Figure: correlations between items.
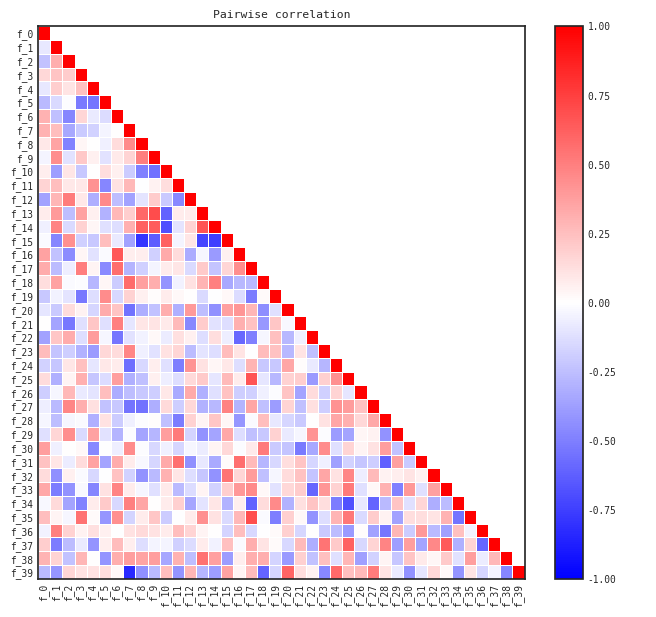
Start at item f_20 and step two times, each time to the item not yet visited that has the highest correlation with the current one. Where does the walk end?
f_24
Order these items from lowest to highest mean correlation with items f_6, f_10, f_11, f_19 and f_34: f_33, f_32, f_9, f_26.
f_26, f_9, f_33, f_32
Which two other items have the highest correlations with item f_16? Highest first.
f_6, f_31
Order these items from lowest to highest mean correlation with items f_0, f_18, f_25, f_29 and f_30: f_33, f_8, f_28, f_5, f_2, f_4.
f_4, f_5, f_8, f_2, f_28, f_33
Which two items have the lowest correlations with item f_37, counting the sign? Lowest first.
f_36, f_1
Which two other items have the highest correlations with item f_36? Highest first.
f_1, f_31
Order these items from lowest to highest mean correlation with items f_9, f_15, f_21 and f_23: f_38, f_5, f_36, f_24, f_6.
f_36, f_24, f_5, f_38, f_6
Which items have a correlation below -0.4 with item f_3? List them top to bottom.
f_5, f_19, f_34
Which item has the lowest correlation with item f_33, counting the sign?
f_22
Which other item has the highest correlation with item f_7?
f_18
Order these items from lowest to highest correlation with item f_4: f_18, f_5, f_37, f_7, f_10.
f_5, f_37, f_18, f_7, f_10
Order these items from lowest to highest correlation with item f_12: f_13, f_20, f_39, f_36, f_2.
f_13, f_36, f_39, f_20, f_2
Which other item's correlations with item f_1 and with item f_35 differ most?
f_17
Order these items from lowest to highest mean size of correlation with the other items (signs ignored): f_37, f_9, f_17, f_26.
f_26, f_9, f_37, f_17
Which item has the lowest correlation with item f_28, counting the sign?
f_31
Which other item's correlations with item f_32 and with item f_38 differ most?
f_15
